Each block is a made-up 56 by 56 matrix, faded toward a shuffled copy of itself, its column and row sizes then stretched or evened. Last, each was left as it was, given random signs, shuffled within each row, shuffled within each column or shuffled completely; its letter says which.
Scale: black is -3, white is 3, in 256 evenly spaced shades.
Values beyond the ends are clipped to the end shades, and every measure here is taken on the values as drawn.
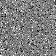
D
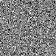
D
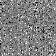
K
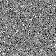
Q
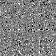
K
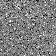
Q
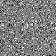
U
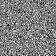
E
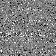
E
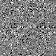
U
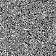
D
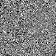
K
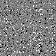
K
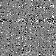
K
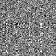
U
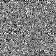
E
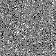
D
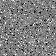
Q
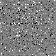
K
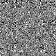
K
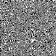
K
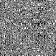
U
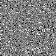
K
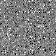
K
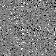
K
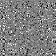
U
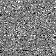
E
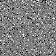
K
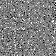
D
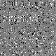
U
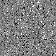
D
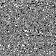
E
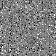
D
